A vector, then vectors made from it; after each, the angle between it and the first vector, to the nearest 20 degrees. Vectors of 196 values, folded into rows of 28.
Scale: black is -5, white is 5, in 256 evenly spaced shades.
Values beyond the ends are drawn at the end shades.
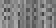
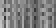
40 degrees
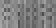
20 degrees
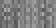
160 degrees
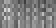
140 degrees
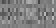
100 degrees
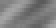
80 degrees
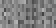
40 degrees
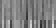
80 degrees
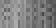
40 degrees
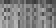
40 degrees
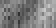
60 degrees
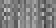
160 degrees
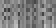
20 degrees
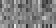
60 degrees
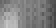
60 degrees
